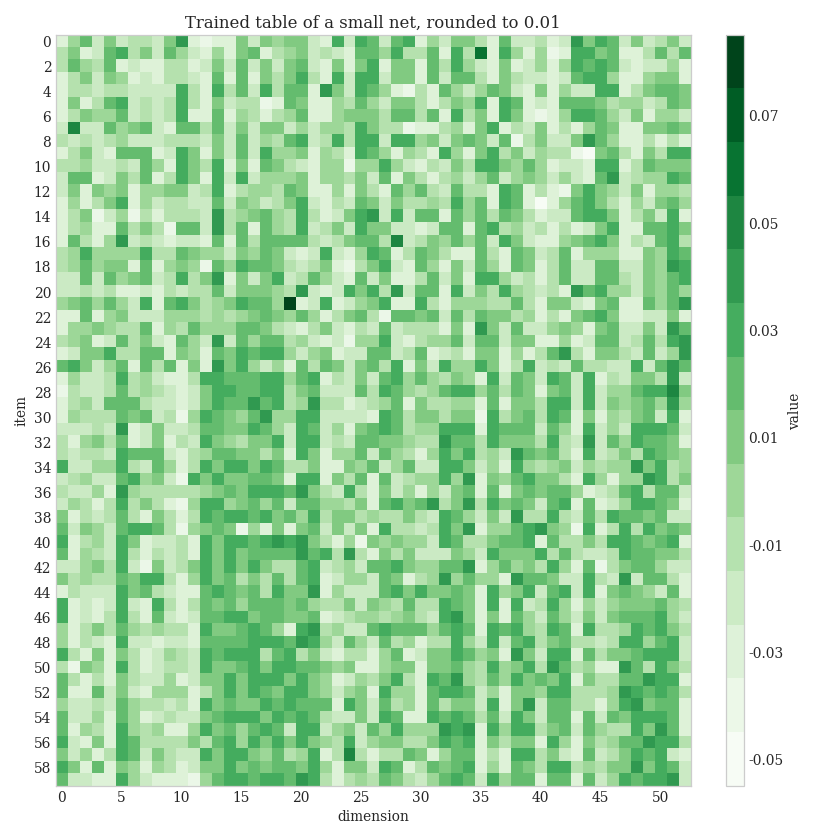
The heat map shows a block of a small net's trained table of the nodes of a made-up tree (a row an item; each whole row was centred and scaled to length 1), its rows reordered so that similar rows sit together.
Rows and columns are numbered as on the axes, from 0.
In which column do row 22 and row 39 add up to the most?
44
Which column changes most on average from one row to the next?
28
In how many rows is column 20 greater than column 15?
31
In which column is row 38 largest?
38
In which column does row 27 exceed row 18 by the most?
12
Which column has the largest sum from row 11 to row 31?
51
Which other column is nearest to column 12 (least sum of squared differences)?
21
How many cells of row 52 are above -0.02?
42
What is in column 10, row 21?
0.03
